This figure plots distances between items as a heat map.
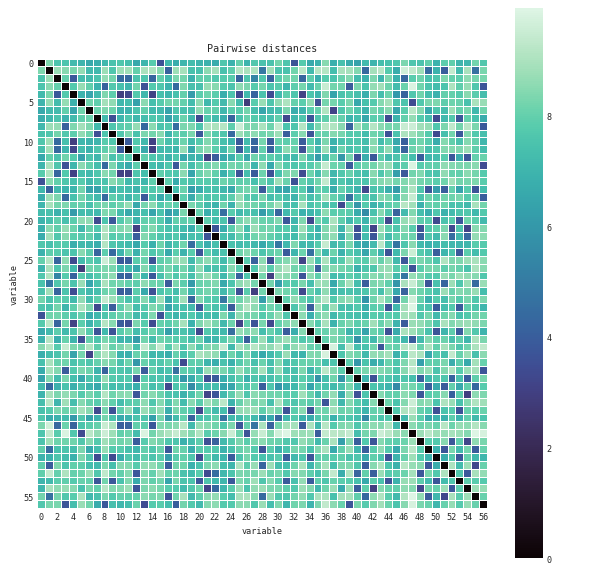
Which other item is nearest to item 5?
26
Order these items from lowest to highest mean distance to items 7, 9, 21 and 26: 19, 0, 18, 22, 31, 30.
31, 22, 0, 19, 18, 30
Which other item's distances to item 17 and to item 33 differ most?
25
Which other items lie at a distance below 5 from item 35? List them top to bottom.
5, 26, 47
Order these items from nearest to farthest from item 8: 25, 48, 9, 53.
9, 53, 48, 25
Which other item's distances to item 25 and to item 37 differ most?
6
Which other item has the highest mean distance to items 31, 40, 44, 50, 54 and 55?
47
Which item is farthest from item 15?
36
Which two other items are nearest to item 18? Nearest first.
38, 40
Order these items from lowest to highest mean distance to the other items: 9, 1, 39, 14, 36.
14, 9, 39, 1, 36
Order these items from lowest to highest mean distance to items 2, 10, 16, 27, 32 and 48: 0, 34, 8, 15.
0, 15, 34, 8
